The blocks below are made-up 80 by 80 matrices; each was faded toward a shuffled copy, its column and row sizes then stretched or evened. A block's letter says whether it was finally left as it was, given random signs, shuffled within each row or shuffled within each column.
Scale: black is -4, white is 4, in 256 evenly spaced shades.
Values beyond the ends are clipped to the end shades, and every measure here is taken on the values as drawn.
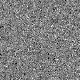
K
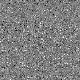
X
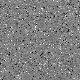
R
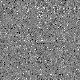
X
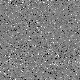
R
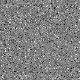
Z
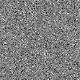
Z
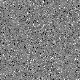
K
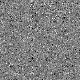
Z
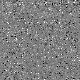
Z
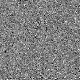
X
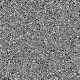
R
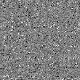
X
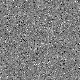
K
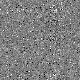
Z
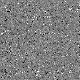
Z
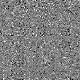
X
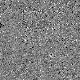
Z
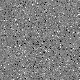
K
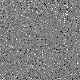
X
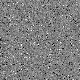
R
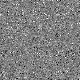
Z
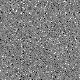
X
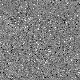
R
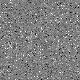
X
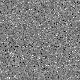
R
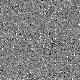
Z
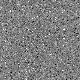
K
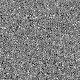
R
